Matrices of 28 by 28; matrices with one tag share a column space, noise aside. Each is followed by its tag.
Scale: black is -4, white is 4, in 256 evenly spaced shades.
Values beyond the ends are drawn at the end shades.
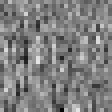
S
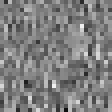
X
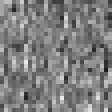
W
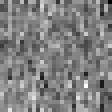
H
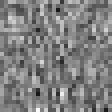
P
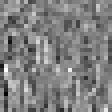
S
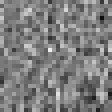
P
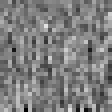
S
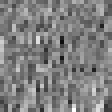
S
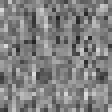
P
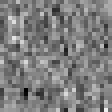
P
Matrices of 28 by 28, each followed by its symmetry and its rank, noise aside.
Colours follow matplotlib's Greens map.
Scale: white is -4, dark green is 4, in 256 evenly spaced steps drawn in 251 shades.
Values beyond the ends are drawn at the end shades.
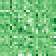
antisymmetric, rank four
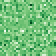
antisymmetric, rank six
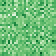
symmetric, rank six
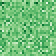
no symmetry, rank six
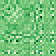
symmetric, rank three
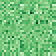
no symmetry, rank six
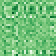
no symmetry, rank three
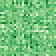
antisymmetric, rank six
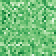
antisymmetric, rank six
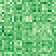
no symmetry, rank four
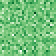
antisymmetric, rank six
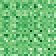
symmetric, rank three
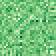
symmetric, rank six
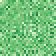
symmetric, rank six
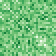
symmetric, rank six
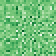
antisymmetric, rank four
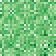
symmetric, rank three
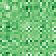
symmetric, rank three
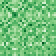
symmetric, rank four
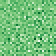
antisymmetric, rank six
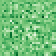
no symmetry, rank four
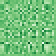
no symmetry, rank three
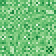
symmetric, rank four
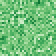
symmetric, rank six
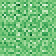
no symmetry, rank three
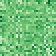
no symmetry, rank six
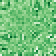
symmetric, rank six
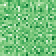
no symmetry, rank six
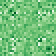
symmetric, rank four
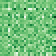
no symmetry, rank four
